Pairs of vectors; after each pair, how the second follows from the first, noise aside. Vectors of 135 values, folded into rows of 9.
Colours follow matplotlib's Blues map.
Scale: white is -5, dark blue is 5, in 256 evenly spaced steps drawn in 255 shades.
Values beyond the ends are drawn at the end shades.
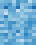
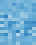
partly zeroed.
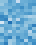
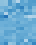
partly zeroed.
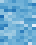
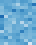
partly zeroed.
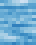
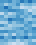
reversed.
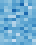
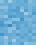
wrapped around, shrunk.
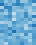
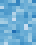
partly zeroed.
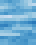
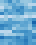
copied.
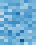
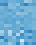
negated, partly zeroed.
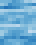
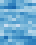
copied.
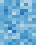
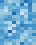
negated.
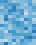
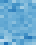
partly zeroed.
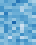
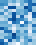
reversed, negated, scaled up.
